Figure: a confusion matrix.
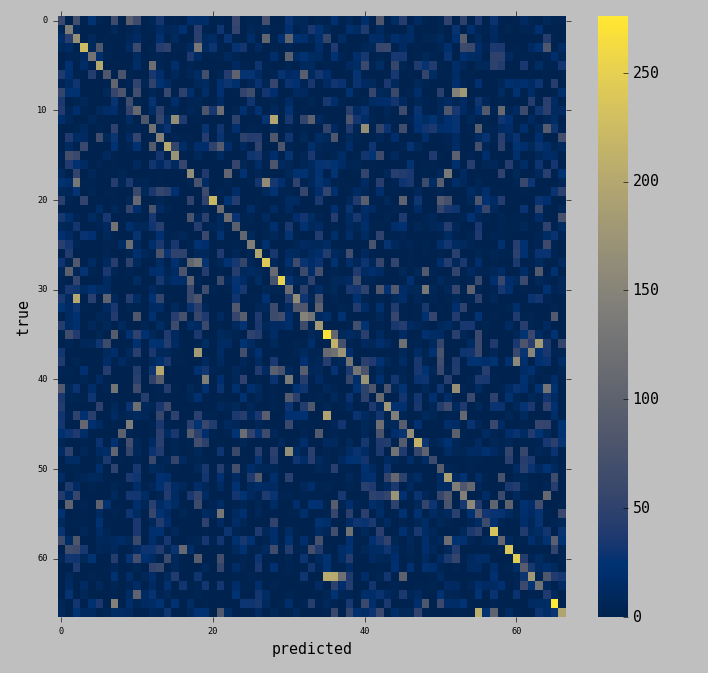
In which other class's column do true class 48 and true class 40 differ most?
19
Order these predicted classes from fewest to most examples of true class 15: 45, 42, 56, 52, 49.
45, 56, 49, 42, 52
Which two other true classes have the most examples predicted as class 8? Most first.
46, 6
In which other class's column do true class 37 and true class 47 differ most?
62
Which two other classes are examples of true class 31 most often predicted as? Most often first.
2, 6
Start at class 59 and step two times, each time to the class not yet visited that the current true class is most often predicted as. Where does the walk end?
28
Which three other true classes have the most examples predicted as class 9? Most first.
45, 25, 0
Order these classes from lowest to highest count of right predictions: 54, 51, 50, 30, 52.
50, 30, 52, 54, 51
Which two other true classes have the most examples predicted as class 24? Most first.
46, 33
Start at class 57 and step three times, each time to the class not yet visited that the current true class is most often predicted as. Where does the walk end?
18
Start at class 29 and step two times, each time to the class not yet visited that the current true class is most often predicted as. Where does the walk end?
51
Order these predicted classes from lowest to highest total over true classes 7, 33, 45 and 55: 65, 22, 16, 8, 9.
8, 22, 16, 65, 9
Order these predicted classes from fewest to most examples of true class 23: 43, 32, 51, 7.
43, 32, 51, 7
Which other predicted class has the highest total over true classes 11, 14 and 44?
15
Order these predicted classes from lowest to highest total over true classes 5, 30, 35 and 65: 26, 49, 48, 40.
49, 26, 40, 48
